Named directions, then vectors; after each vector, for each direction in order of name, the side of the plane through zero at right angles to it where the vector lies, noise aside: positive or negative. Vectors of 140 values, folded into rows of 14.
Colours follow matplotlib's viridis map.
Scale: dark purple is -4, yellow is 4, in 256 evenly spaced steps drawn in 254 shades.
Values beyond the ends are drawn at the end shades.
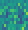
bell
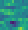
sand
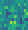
positive, negative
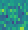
positive, positive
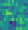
negative, positive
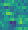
negative, positive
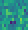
negative, positive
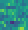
positive, positive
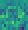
negative, negative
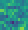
positive, positive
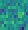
negative, negative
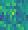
positive, positive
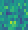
positive, negative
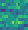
negative, negative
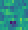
negative, positive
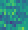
positive, positive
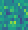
positive, negative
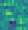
negative, positive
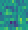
negative, positive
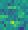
negative, negative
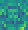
positive, positive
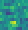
positive, negative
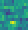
positive, negative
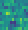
negative, positive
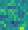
positive, positive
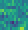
positive, positive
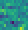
positive, positive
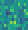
positive, negative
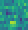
positive, negative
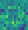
negative, negative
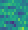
positive, positive
